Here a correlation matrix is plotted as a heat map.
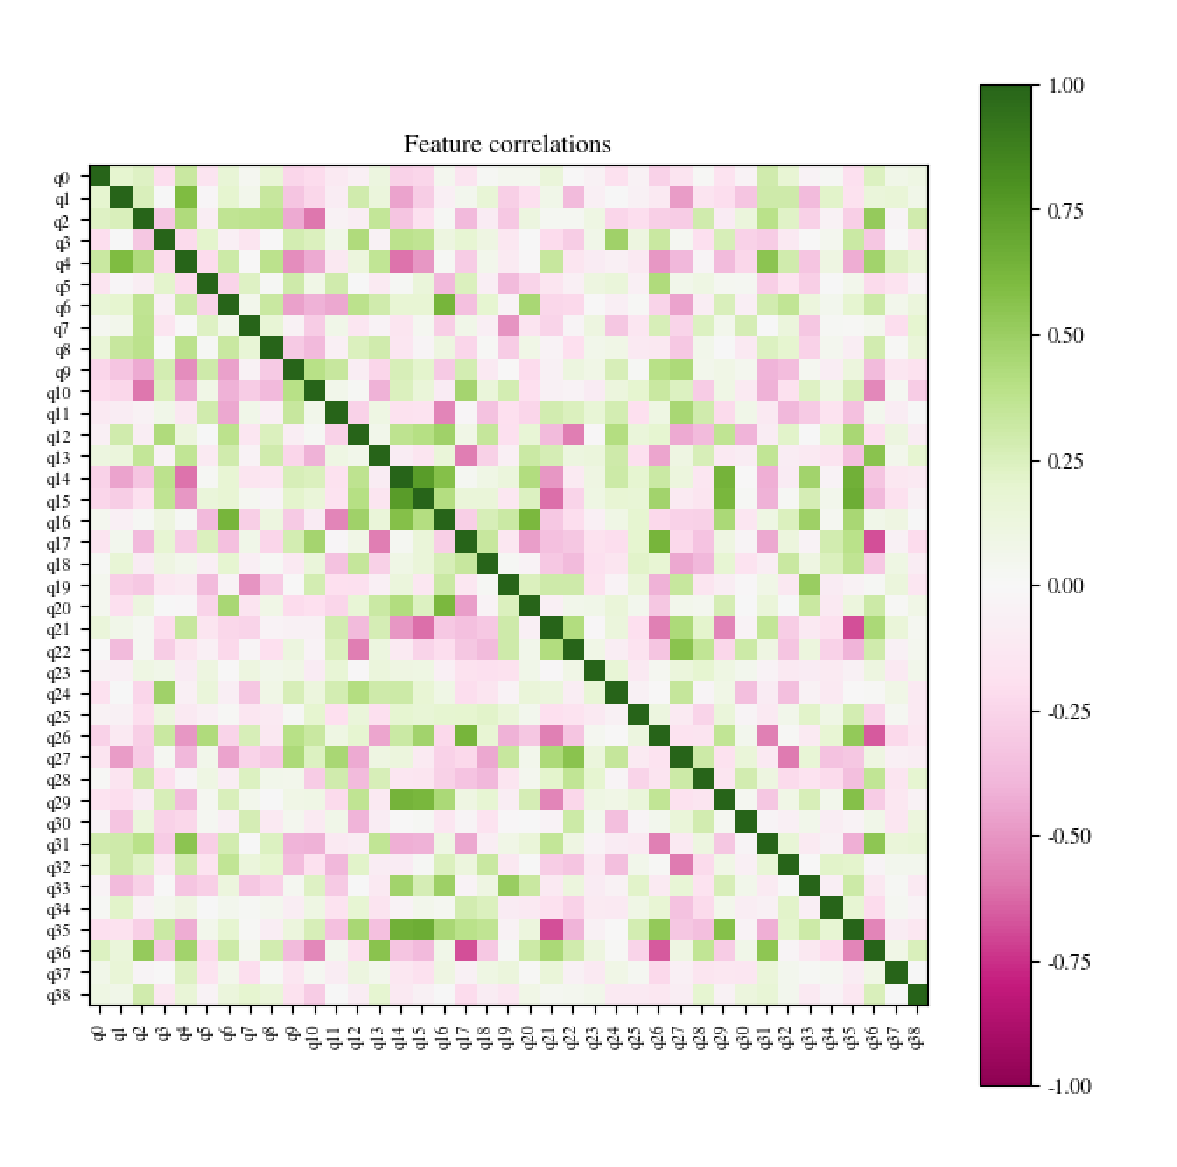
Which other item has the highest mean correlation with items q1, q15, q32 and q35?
q12
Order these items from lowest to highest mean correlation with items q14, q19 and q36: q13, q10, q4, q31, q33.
q4, q10, q31, q13, q33
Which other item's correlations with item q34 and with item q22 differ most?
q27
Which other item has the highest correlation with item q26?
q17
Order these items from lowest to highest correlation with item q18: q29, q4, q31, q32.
q31, q4, q29, q32
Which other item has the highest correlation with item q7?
q2
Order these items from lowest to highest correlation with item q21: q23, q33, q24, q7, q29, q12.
q29, q12, q7, q33, q23, q24
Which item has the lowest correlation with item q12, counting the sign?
q22
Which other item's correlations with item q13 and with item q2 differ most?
q24
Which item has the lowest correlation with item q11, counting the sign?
q16
